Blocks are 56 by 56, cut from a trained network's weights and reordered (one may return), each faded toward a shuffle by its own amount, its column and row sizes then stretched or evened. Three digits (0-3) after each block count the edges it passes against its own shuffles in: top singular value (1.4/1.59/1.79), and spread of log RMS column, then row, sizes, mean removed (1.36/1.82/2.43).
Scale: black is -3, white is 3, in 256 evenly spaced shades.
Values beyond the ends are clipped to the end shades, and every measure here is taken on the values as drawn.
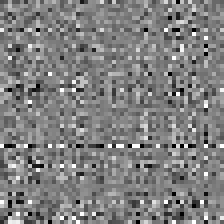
3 3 3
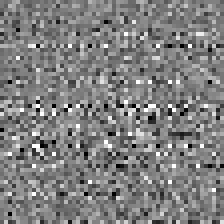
2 1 3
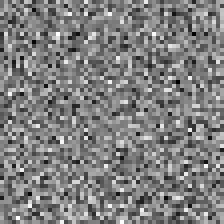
2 0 1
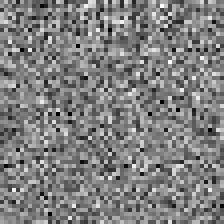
2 0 1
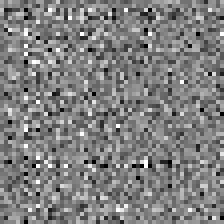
1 2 2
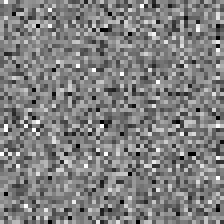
0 1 1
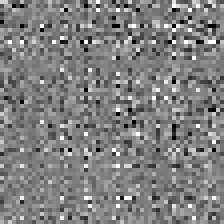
1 3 3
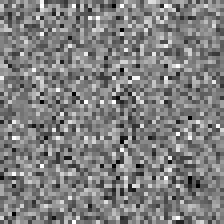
1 1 1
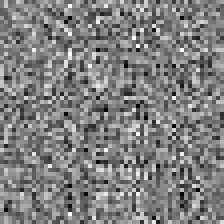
3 2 0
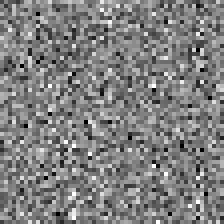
0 2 0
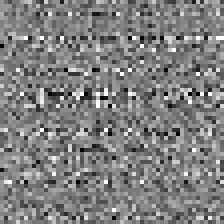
1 0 3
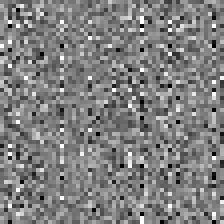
1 3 0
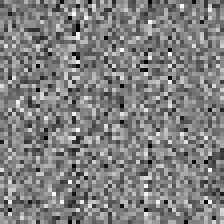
2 2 0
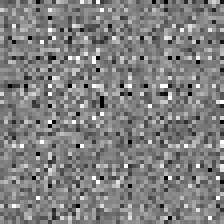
0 2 3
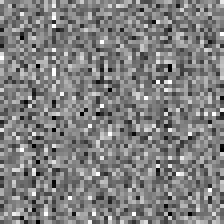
1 2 0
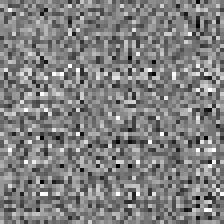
2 2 1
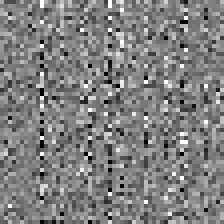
2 3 0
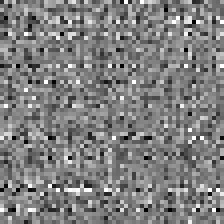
3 1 3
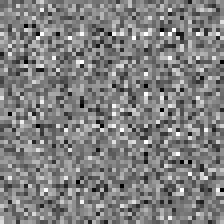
0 2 1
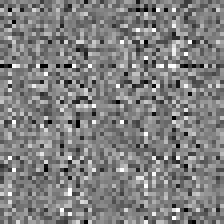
2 3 2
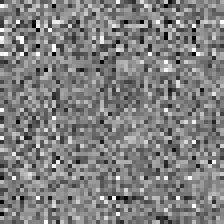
2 2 2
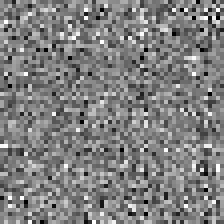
1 1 2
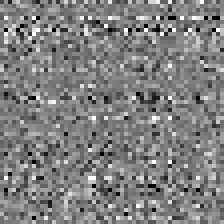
2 1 3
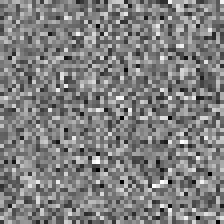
2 1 1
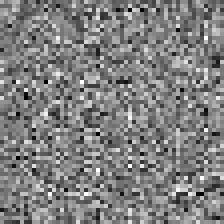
3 2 1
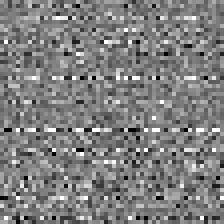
2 0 3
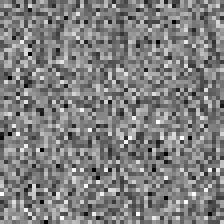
1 0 0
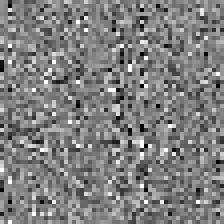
0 3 1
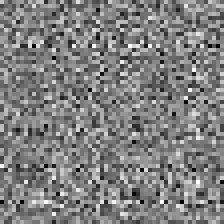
3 1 2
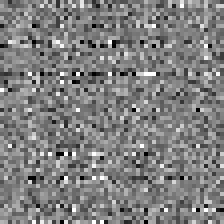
2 1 3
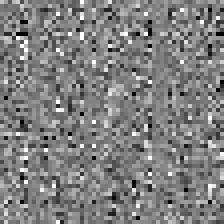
0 3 1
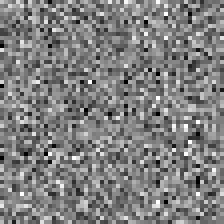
1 2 0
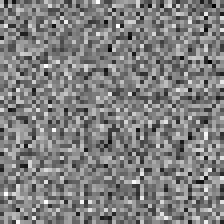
3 1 0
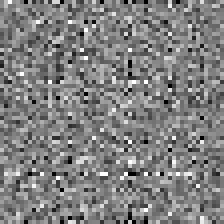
2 2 2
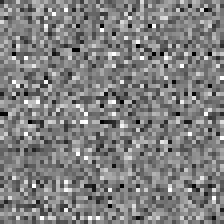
0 0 2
